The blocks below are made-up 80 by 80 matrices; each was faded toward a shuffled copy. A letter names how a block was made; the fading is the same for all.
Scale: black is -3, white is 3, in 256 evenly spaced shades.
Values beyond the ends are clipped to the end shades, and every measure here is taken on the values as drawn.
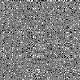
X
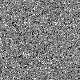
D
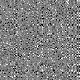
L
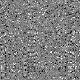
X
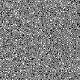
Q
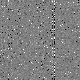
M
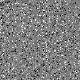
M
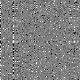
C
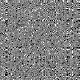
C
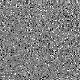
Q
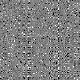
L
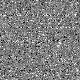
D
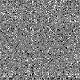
Q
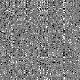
C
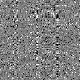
C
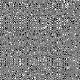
L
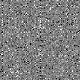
C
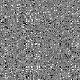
X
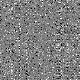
X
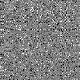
X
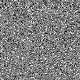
D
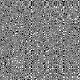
L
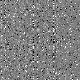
M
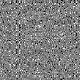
C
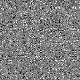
Q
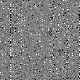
M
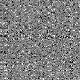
Q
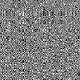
L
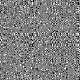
L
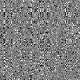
L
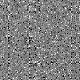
C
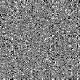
Q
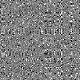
C
